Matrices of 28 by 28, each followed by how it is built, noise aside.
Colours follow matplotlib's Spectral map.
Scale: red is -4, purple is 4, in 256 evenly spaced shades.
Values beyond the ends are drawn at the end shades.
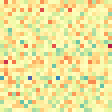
repeating columns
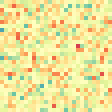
noise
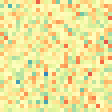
noise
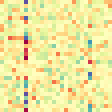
uneven columns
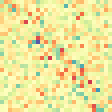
banded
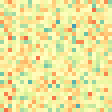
blocks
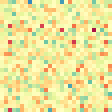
repeating columns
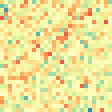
Hankel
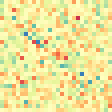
banded
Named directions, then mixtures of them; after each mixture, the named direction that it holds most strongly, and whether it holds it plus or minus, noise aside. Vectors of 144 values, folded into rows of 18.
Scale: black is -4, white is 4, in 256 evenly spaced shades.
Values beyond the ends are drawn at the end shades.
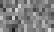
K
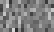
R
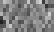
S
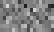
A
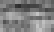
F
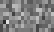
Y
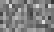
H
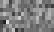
Y, plus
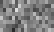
K, plus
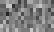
Y, minus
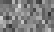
S, minus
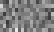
R, minus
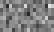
A, minus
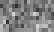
Y, minus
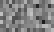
H, minus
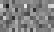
A, minus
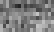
F, plus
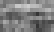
F, minus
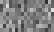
R, plus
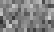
S, plus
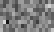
Y, minus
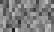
R, minus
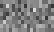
A, plus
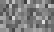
H, plus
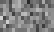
Y, plus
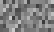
K, minus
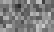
S, plus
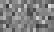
H, plus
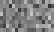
H, minus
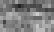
F, plus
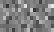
A, minus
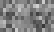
S, minus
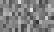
A, minus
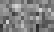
Y, plus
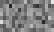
H, minus
